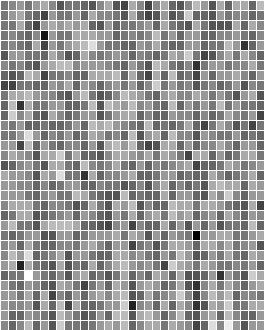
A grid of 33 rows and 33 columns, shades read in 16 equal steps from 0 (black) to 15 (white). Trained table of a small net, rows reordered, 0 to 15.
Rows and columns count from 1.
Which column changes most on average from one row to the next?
6
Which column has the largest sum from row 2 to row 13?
12
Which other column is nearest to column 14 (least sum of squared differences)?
28
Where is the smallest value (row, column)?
24, 25
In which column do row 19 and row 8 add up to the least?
19
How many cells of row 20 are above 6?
22
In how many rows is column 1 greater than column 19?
11
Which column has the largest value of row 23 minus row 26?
9
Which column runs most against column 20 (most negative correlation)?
2
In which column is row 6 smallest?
26
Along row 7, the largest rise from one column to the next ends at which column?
20
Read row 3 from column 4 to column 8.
6 4 9 10 9
